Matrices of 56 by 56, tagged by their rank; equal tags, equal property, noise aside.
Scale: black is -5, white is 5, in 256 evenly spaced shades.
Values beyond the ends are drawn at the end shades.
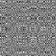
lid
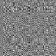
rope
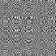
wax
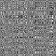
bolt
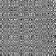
wax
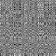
lid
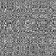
bolt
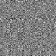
bolt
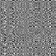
lid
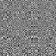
rope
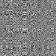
bolt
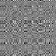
wax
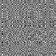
lid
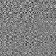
bolt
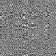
lid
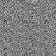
bolt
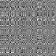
wax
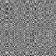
wax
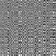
wax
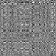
wax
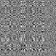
wax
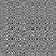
wax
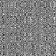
bolt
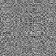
rope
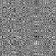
lid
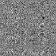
bolt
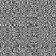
bolt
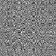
rope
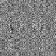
bolt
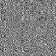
bolt
